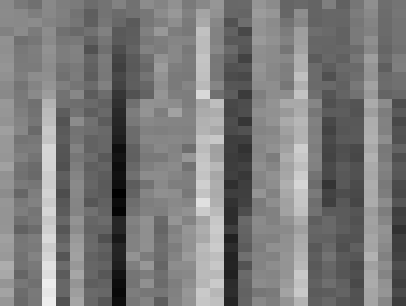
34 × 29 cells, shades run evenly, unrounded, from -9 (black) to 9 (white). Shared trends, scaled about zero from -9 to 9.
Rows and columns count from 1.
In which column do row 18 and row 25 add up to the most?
4
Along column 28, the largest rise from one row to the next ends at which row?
12
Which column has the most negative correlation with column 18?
23
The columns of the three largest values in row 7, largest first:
15, 22, 27
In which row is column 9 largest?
1
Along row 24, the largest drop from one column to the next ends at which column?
17
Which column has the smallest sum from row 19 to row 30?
9
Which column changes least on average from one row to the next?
25
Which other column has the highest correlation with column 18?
24
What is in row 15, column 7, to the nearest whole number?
-1
